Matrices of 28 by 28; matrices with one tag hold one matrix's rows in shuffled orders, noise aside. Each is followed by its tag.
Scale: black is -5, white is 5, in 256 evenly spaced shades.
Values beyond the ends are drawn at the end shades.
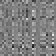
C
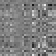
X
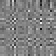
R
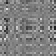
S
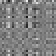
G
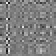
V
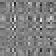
R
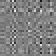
R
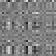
G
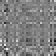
S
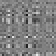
G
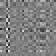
V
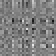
C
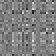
C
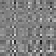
R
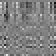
S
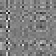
V
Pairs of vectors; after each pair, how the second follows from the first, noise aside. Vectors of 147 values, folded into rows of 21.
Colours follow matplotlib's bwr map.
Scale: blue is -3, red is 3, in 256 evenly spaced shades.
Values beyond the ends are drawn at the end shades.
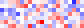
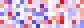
shuffled.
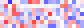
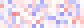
wrapped around, negated, shrunk.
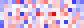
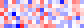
shuffled.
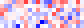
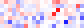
wrapped around, negated, partly zeroed.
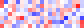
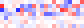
reversed, partly zeroed.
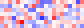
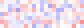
wrapped around, negated, shrunk.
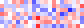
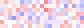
reversed, shrunk.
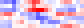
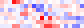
reversed, partly zeroed.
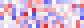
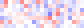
reversed, shrunk.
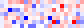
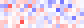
reversed, shrunk.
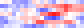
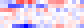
wrapped around, negated, partly zeroed.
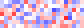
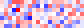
reversed.
